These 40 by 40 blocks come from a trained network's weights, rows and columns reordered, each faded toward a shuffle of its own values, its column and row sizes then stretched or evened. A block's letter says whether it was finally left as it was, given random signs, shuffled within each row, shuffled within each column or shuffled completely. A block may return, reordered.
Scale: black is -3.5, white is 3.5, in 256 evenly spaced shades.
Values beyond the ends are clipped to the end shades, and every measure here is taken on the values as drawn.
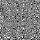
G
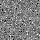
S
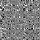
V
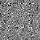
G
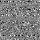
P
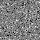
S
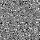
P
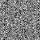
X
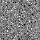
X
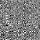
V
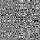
V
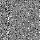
X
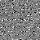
P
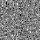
X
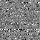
P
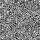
S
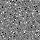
S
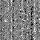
X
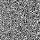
X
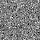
S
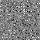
P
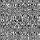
V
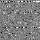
P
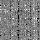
V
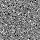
S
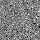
S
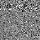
G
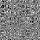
V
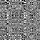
V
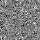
X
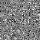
G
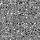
P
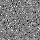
S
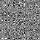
G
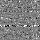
P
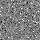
S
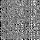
V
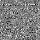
P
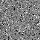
S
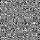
V
